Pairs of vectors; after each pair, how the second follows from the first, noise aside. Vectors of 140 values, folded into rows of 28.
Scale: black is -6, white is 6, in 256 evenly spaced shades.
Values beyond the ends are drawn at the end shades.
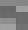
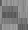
wrapped around, negated.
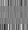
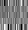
negated, scaled up.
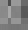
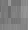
negated, shrunk.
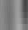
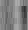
wrapped around.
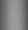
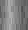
wrapped around, negated.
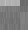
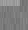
shrunk.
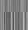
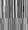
reversed, scaled up.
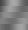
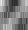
negated, scaled up.
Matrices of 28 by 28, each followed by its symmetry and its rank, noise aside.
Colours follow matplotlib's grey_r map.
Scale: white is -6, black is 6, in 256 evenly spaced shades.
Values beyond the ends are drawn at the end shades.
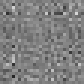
antisymmetric, rank four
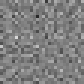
antisymmetric, rank four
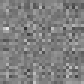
no symmetry, rank four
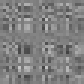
no symmetry, rank two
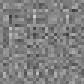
no symmetry, rank four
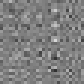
no symmetry, rank three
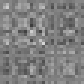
symmetric, rank two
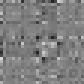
symmetric, rank two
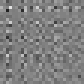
antisymmetric, rank two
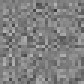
no symmetry, rank four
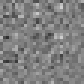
no symmetry, rank four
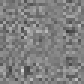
no symmetry, rank four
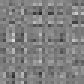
antisymmetric, rank two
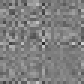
no symmetry, rank three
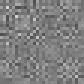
symmetric, rank four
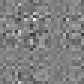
no symmetry, rank three
